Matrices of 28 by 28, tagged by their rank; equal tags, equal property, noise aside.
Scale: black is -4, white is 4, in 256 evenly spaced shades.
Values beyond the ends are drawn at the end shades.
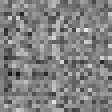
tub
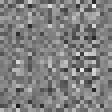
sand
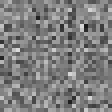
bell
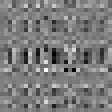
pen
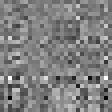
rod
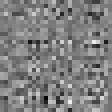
sand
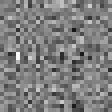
sand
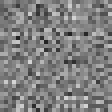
bell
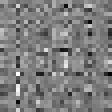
sand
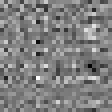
sand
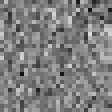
tub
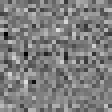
tub
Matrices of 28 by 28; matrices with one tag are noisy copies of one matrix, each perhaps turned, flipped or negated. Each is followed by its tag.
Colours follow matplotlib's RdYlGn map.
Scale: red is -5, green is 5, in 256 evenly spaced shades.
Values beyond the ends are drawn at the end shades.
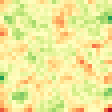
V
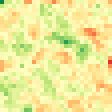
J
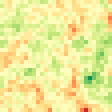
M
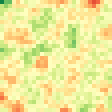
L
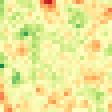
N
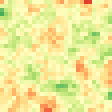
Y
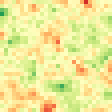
Y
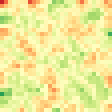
V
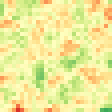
L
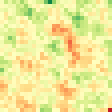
J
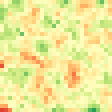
L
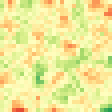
L
